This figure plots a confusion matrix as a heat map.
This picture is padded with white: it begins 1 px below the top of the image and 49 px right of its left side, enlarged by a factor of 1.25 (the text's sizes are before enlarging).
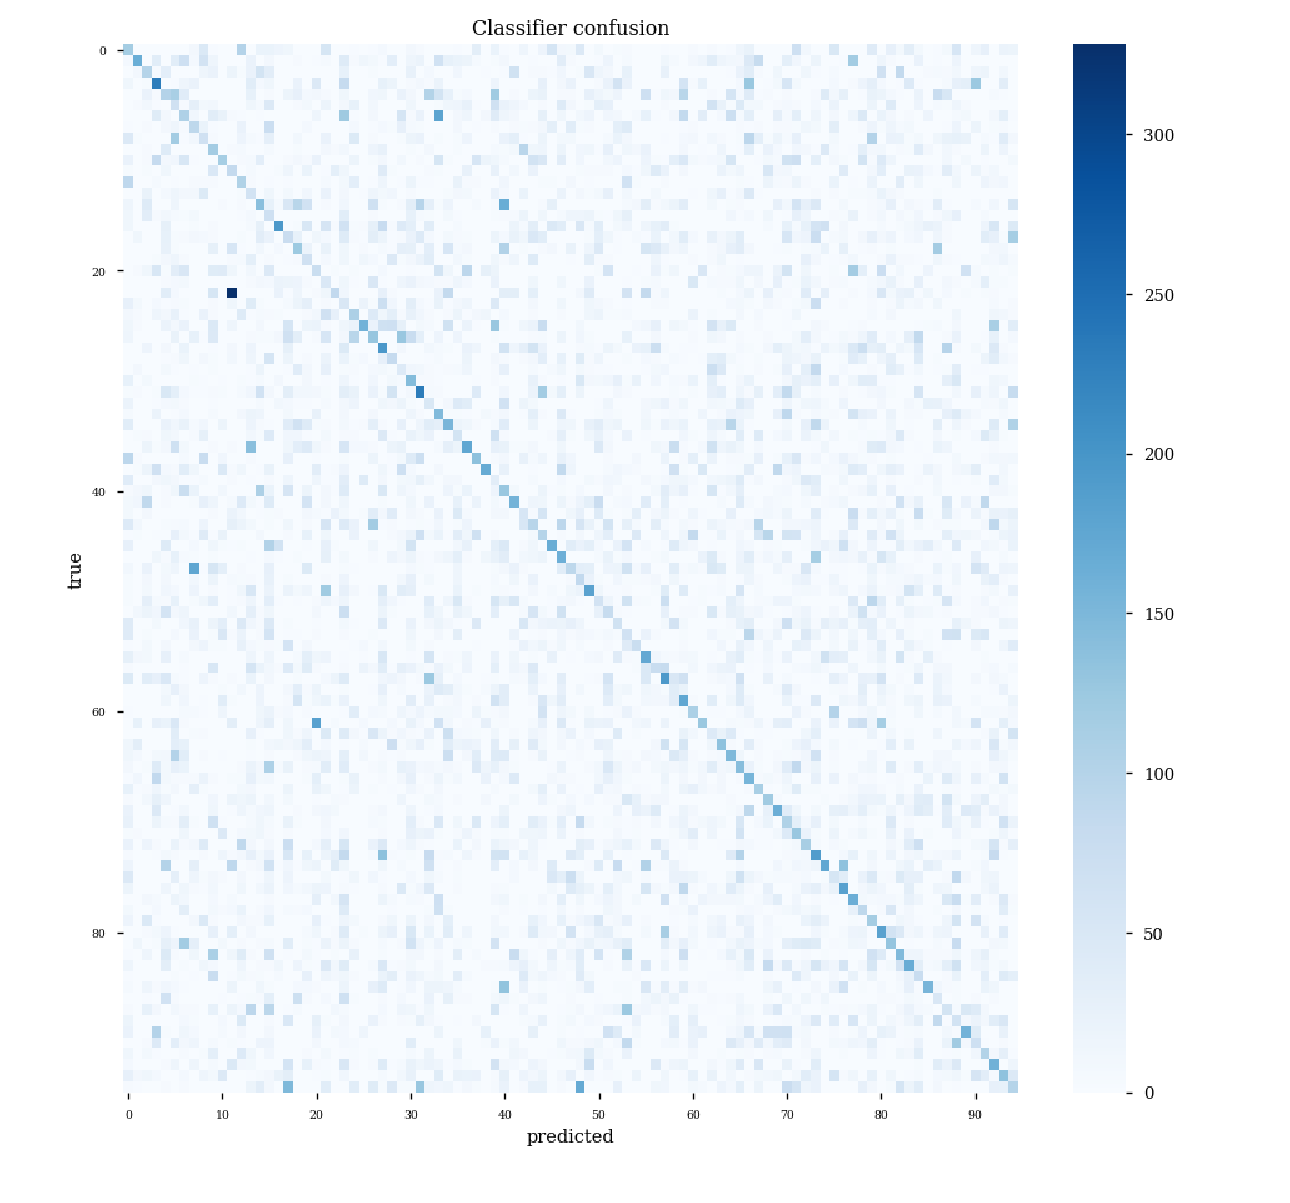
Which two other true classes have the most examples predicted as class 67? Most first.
43, 1
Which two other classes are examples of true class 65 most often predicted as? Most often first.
15, 71
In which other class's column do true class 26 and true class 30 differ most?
29
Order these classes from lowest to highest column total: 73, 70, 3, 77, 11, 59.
11, 3, 77, 59, 70, 73
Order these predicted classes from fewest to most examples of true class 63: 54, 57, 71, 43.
54, 71, 43, 57
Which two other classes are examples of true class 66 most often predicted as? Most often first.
3, 93
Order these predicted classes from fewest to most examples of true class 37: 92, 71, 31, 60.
92, 60, 71, 31
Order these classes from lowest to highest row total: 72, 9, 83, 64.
9, 64, 72, 83
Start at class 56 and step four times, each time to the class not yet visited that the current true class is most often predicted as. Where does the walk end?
14
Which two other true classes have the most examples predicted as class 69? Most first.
38, 89
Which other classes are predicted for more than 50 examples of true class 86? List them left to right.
4, 18, 23
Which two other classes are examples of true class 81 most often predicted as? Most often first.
6, 88
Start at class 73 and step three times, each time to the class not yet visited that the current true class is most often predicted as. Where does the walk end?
53
